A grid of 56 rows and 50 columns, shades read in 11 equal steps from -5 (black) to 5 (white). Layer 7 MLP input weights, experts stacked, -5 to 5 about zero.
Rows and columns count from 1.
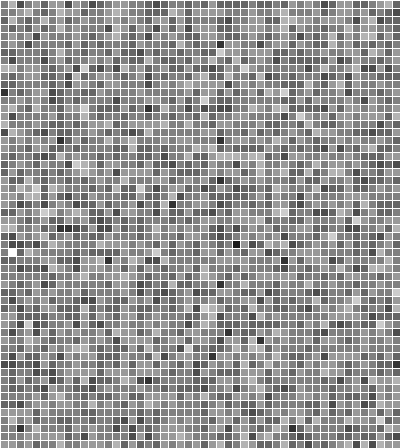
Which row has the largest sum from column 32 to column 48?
53
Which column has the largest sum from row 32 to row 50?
16
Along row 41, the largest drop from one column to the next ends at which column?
5
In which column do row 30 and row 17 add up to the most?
42
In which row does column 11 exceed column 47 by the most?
9
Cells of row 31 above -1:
33
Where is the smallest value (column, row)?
30, 31
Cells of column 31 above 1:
5
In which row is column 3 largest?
24
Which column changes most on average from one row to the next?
28
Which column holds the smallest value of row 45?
27
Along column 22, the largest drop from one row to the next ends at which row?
26
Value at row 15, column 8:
-1
